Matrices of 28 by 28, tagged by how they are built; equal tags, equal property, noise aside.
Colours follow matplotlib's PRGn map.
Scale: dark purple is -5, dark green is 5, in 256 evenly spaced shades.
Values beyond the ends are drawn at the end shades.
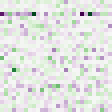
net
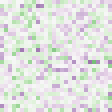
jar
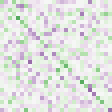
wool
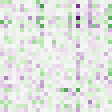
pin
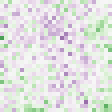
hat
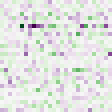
net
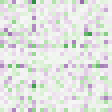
pin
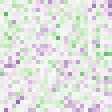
hat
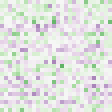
jar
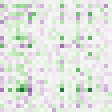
pin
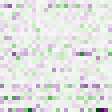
net
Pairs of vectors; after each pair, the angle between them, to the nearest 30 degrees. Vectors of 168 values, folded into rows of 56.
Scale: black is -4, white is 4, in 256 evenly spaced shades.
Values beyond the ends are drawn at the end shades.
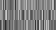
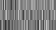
30 degrees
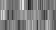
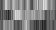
90 degrees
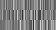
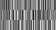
30 degrees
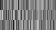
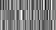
90 degrees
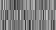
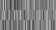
30 degrees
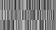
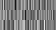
30 degrees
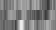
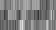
30 degrees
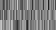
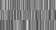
150 degrees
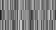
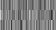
120 degrees
